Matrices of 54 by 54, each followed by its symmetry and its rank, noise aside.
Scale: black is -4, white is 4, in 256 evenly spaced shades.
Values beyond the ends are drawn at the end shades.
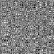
antisymmetric, rank six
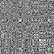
symmetric, rank six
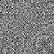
symmetric, rank six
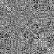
symmetric, rank six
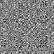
symmetric, rank six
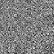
symmetric, rank seven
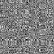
no symmetry, rank six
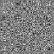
symmetric, rank six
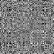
symmetric, rank seven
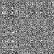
no symmetry, rank six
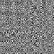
antisymmetric, rank six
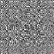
symmetric, rank six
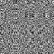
no symmetry, rank six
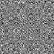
antisymmetric, rank eight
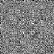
symmetric, rank seven
